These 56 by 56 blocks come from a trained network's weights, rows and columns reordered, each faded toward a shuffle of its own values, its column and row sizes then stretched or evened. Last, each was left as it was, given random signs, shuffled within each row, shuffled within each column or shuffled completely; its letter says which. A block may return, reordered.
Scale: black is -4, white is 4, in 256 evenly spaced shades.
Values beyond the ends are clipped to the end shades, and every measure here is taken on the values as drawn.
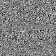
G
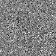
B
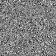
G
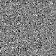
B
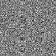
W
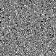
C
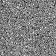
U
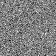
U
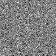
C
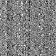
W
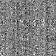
W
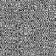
W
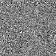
B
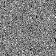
C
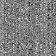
W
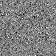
G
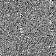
C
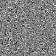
B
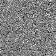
C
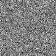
B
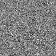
G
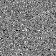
G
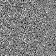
C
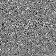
G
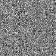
C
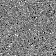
U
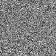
G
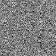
B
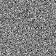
G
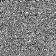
G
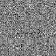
W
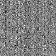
W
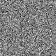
C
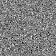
G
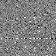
W
